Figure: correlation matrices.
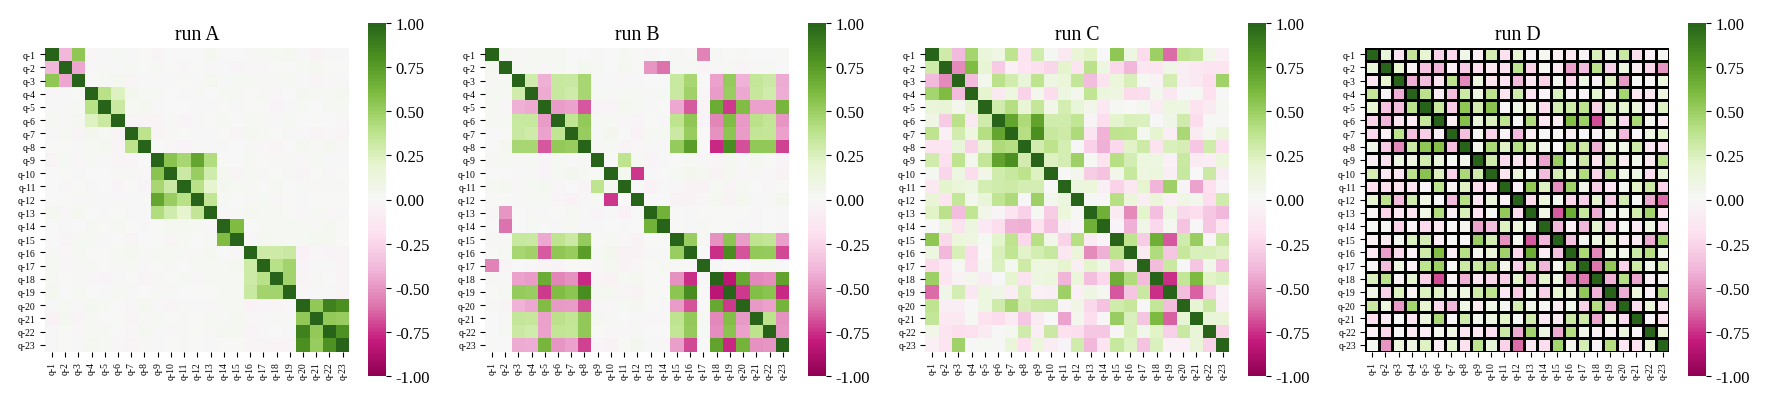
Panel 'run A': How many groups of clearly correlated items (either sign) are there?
7
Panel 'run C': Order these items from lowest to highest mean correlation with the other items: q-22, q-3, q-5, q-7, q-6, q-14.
q-14, q-22, q-3, q-5, q-6, q-7
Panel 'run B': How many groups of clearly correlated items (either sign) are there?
5
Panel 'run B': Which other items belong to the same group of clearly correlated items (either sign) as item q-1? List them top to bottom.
q-17
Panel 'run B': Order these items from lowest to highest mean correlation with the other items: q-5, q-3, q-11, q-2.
q-5, q-2, q-11, q-3
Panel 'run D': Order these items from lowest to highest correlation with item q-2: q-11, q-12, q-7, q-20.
q-11, q-7, q-20, q-12
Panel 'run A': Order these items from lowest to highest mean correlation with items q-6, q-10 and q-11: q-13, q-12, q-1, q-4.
q-1, q-4, q-13, q-12
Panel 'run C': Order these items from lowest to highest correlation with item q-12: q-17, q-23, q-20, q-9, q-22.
q-22, q-17, q-20, q-23, q-9
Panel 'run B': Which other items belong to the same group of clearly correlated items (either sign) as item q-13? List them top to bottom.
q-2, q-14
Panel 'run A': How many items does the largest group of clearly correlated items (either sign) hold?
5
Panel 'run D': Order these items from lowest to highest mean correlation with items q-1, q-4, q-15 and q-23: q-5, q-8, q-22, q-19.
q-22, q-8, q-19, q-5
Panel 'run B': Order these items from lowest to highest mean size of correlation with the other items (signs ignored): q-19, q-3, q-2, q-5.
q-2, q-3, q-5, q-19
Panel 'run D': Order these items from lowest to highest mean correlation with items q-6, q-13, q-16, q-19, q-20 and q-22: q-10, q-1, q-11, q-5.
q-1, q-10, q-5, q-11
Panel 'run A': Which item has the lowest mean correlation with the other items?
q-2
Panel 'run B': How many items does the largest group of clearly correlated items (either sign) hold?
14
